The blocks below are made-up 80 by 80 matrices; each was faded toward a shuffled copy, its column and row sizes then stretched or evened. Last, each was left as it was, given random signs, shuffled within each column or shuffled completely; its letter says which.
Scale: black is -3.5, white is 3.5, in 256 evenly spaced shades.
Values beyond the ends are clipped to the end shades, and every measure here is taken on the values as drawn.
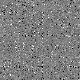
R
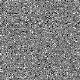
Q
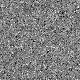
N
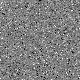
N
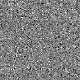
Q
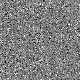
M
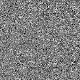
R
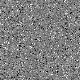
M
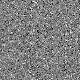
M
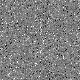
M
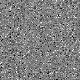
Q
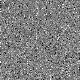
M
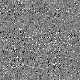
Q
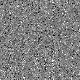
M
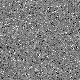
N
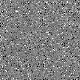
Q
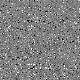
R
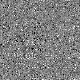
R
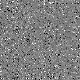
Q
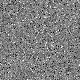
N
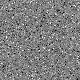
N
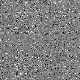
Q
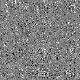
Q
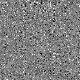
R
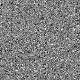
R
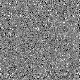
Q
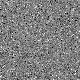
N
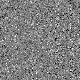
M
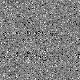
Q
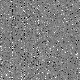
M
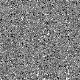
R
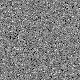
N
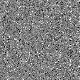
M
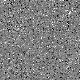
R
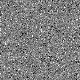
M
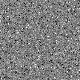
N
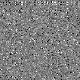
Q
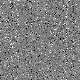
M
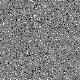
R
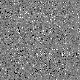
R
